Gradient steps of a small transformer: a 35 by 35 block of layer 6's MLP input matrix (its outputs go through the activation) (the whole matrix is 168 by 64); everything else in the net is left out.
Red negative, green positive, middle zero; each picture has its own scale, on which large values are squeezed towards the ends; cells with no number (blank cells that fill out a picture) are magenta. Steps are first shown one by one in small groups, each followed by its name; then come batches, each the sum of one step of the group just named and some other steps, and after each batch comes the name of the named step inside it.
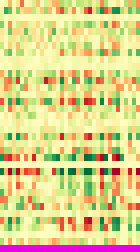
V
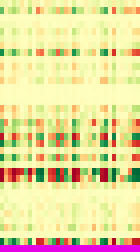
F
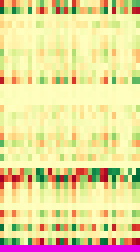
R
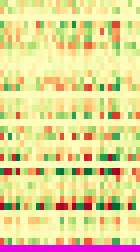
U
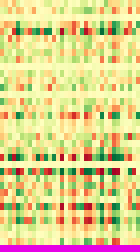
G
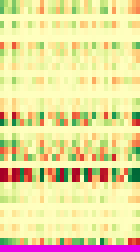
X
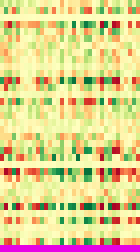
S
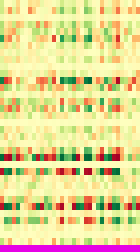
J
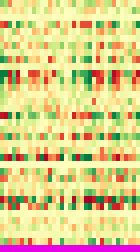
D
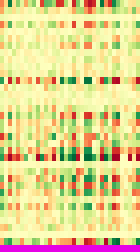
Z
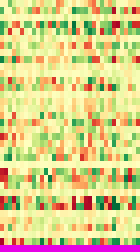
U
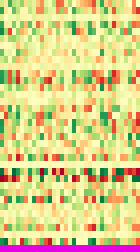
D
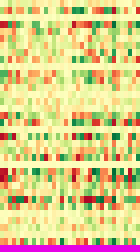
D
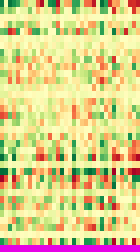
D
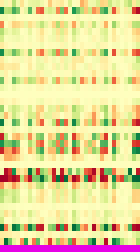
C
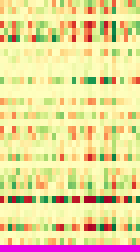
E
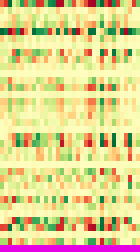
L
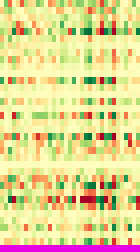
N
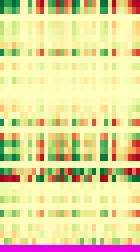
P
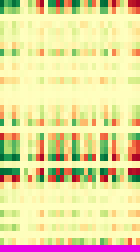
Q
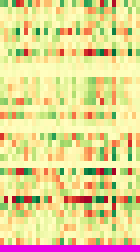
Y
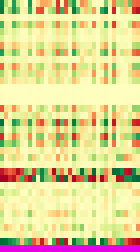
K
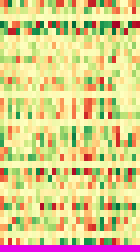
L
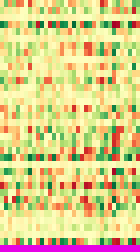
Y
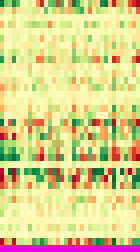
Q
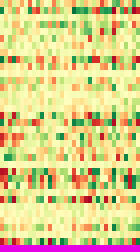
N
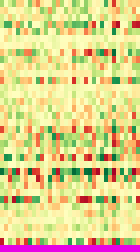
Y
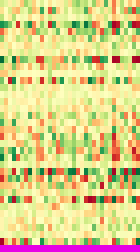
N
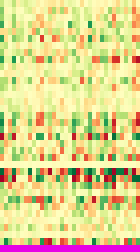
C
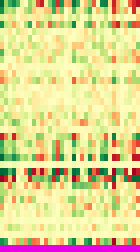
Q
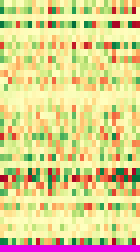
K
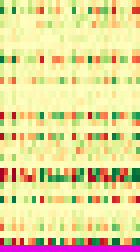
K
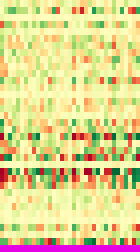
C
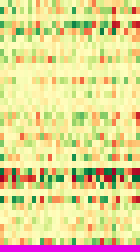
Y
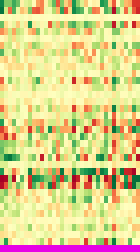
P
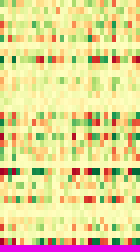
Y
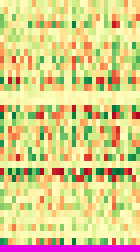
K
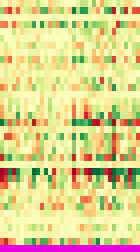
N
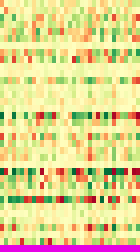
E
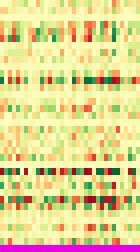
E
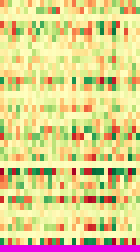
E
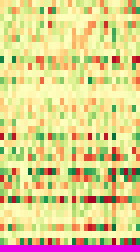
E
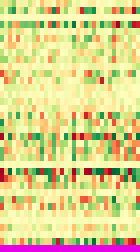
K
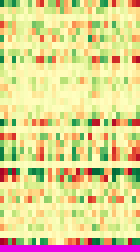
P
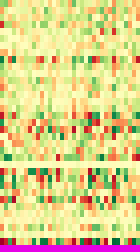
N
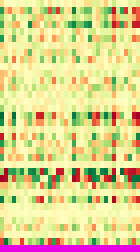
C
